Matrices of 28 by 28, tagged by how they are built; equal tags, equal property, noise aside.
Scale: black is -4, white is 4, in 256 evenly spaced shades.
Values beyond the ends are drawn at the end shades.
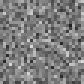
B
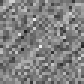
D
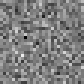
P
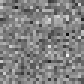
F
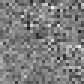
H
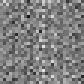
B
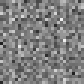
B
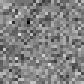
D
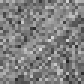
D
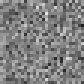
B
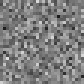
P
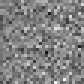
B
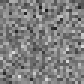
P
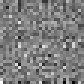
F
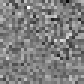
H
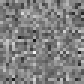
F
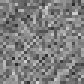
D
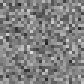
B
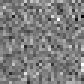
F
